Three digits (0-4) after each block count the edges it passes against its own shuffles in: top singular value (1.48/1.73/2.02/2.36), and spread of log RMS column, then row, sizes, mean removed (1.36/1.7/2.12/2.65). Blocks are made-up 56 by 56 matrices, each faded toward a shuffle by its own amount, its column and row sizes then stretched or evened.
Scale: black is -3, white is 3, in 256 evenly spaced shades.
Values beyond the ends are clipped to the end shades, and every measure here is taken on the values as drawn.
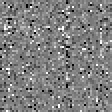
0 3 1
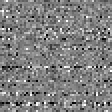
2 0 4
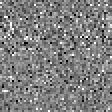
1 1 2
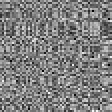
4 0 0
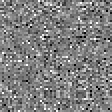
2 1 0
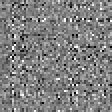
2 3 3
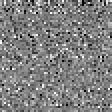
2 0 3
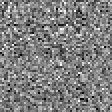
2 1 1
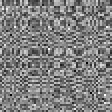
4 1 2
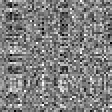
3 3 0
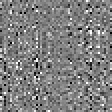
3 4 2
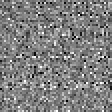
2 0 3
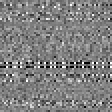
4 0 4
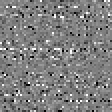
0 0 4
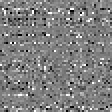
2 1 4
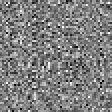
3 3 0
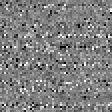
2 0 4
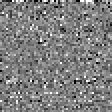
1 1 3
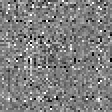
1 3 3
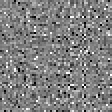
3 1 1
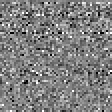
0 0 4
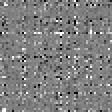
1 4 4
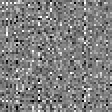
3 4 1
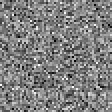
2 0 0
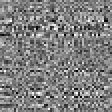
4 0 4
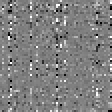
0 4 3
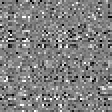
3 0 4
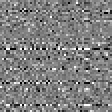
4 0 4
